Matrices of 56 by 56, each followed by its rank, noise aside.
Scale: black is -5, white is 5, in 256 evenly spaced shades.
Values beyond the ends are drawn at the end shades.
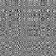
three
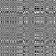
two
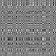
two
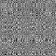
four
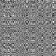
four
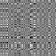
two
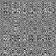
four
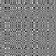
two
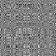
four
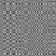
one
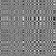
one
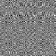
four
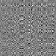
four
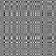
one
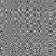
three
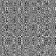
four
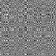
three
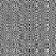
three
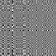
two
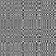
two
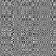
three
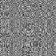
six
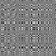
two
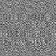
six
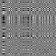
one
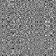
six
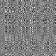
four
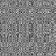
four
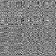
six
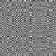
three
